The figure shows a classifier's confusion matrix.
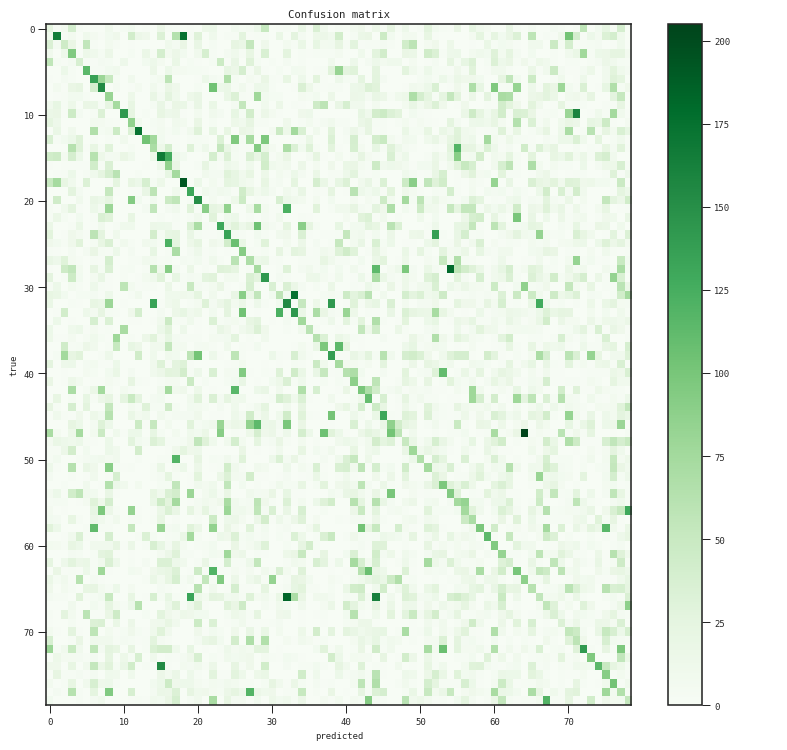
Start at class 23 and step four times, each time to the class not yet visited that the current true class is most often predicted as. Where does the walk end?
32
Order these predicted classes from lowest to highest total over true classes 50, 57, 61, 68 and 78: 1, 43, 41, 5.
1, 5, 43, 41
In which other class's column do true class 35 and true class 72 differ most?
53
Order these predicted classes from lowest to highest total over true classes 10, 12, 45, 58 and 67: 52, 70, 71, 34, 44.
52, 34, 44, 71, 70
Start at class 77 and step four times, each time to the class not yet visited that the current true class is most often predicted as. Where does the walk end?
76
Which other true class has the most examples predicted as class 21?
64
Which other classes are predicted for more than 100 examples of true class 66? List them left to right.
19, 32, 44
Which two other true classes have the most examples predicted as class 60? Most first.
7, 18
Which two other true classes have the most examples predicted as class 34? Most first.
23, 42
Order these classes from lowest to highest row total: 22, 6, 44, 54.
22, 44, 6, 54
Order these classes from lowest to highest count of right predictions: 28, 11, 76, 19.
28, 11, 76, 19
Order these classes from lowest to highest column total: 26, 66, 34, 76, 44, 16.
26, 66, 34, 76, 16, 44
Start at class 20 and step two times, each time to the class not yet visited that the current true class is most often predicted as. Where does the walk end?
63
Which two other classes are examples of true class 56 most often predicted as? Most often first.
78, 7
